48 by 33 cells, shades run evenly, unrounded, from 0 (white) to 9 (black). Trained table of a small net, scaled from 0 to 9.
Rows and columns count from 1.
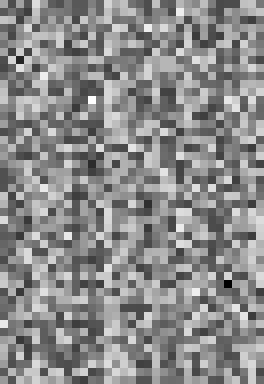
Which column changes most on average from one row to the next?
11
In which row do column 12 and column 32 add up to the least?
13
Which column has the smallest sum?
14
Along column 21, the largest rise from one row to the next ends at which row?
18
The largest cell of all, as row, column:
36, 29
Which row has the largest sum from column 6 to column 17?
41
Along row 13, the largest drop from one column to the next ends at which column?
12
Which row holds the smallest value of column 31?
40
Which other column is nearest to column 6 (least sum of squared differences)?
20
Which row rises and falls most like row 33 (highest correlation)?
22
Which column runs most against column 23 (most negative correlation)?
4
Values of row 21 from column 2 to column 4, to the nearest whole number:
4 3 2
